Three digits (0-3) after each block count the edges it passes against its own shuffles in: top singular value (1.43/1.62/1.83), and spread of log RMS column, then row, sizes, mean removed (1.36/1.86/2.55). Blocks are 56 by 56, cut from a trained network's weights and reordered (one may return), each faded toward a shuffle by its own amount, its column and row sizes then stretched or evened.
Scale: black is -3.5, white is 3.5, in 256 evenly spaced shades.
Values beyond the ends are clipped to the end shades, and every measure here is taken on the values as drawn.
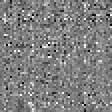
0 2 2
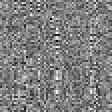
3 3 0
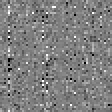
1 3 1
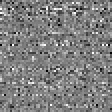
1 1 3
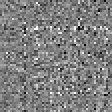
2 2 2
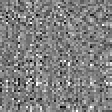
3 2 2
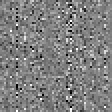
0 3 0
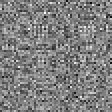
2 0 1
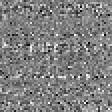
1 0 3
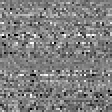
1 0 3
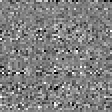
2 1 3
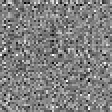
3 2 1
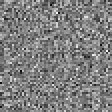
3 0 1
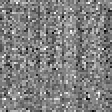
2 0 2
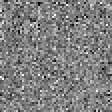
0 1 1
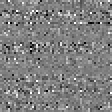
0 1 3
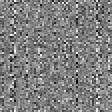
3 3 0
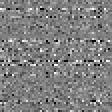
2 1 3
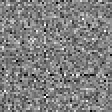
1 0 1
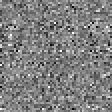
0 1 2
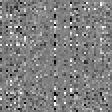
1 3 2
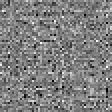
1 2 1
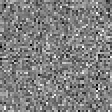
1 1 0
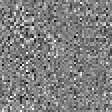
2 3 0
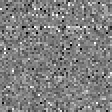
0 0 2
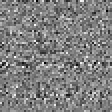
2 0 2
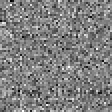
1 0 1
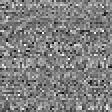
1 0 2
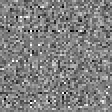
1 0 2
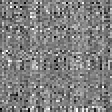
2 0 3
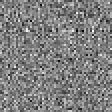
3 0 1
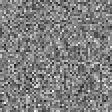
2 0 0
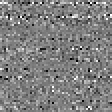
1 1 3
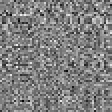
3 0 2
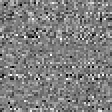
1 0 3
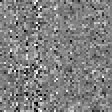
2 3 1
